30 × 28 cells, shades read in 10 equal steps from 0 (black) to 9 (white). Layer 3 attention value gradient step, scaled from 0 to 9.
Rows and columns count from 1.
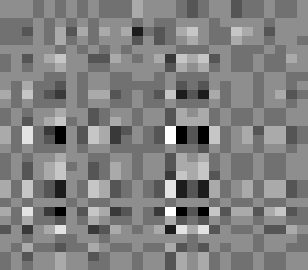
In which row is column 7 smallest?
4
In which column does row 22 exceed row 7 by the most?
16
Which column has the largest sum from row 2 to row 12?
22
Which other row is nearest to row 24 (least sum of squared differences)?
15
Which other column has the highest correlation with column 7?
13
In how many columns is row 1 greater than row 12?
6
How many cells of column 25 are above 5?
5
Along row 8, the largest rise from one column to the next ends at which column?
17
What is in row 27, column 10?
4
